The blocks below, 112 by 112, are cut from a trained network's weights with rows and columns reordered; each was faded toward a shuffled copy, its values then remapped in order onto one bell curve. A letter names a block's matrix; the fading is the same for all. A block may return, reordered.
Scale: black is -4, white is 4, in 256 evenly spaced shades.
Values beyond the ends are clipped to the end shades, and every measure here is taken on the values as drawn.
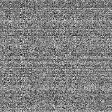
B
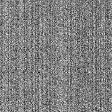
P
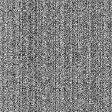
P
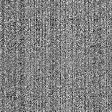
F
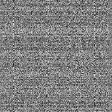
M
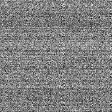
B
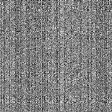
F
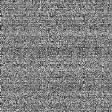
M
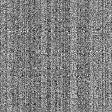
F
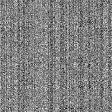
P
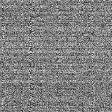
M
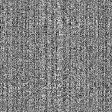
P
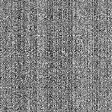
F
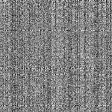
F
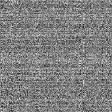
M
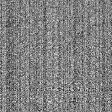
F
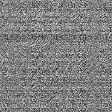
M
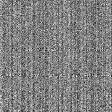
P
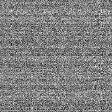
B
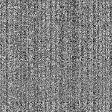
P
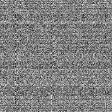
M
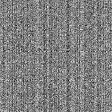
P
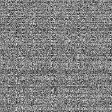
M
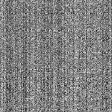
F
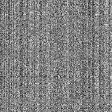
F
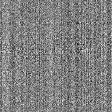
P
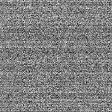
B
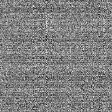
M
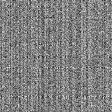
F
